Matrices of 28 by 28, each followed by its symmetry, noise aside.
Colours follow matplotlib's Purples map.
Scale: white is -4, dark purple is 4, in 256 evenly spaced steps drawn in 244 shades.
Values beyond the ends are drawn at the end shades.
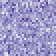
same after a half turn.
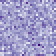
symmetric across the other diagonal.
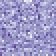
mirrored left to right.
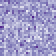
no symmetry.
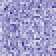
mirrored top to bottom.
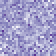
symmetric.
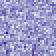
no symmetry.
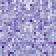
mirrored left to right.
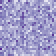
mirrored top to bottom.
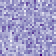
symmetric across the other diagonal.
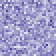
symmetric.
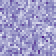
no symmetry.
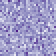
no symmetry.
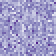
mirrored top to bottom.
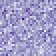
same after a half turn.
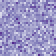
symmetric.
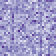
mirrored top to bottom.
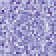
mirrored top to bottom.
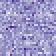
mirrored left to right.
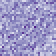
symmetric.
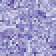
symmetric across the other diagonal.
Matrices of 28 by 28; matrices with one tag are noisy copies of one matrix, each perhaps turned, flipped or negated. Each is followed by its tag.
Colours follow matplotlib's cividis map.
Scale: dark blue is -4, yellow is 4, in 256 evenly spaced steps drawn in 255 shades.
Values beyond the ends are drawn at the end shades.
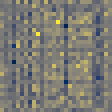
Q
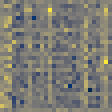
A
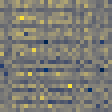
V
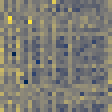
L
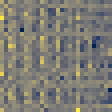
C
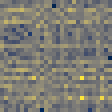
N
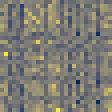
N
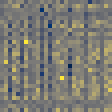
V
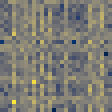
N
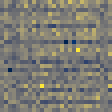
V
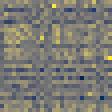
N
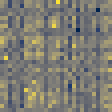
N
